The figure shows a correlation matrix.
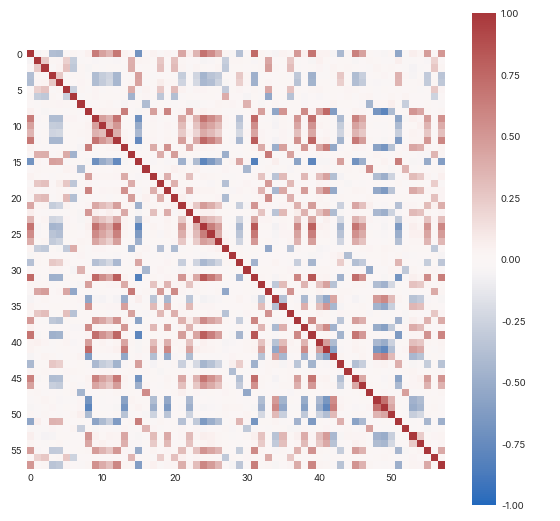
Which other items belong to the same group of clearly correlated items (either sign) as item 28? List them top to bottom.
44
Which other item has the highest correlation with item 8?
41
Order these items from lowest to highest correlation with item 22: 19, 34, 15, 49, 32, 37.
49, 34, 15, 37, 32, 19
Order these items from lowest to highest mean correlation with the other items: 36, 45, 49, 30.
49, 30, 36, 45
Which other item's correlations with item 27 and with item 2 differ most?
33
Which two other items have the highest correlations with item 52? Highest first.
47, 16
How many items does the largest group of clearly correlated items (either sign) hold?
23
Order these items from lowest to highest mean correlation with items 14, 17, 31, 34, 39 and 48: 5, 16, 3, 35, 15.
15, 3, 35, 16, 5
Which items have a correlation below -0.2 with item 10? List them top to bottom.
3, 4, 15, 29, 43, 51
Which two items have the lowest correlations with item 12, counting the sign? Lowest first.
15, 51
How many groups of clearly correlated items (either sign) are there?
5
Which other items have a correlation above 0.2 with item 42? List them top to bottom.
34, 48, 49, 50
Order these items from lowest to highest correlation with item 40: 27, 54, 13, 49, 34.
49, 34, 27, 54, 13
